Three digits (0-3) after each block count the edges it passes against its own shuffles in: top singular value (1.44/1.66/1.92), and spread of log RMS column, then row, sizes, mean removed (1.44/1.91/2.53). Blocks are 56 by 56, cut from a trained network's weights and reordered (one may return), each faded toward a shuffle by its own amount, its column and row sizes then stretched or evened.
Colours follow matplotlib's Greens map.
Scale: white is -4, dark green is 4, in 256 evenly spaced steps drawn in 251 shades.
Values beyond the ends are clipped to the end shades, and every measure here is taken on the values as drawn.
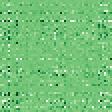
2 2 3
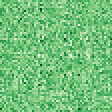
1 1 0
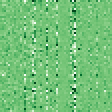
2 3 0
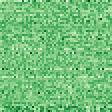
0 0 3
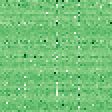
1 1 1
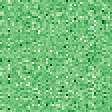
2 2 0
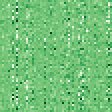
1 3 0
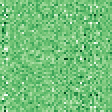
2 2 1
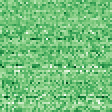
1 0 3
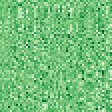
3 2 0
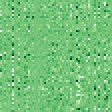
1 3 1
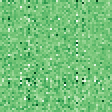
0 2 1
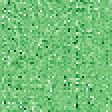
0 2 1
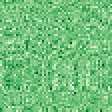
3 0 2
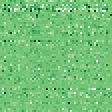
1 1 3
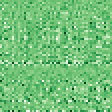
3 1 3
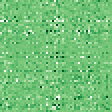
1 2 3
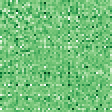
2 2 2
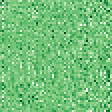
2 3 0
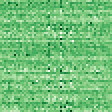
3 2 1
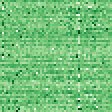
2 1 0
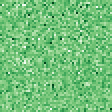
0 1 1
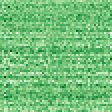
3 1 2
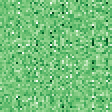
2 2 1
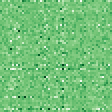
0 1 2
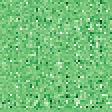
0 2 2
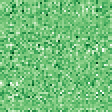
1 1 2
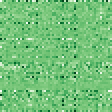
1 1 3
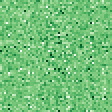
0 1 1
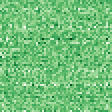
0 1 2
